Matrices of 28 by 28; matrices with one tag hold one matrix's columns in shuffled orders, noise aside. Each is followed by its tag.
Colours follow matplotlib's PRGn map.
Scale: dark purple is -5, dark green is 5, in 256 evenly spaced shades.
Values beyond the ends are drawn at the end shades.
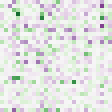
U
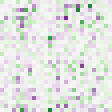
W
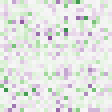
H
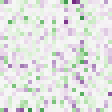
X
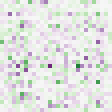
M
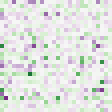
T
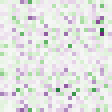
H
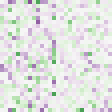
X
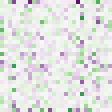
X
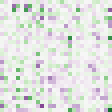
W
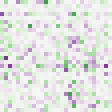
M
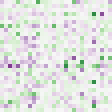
M
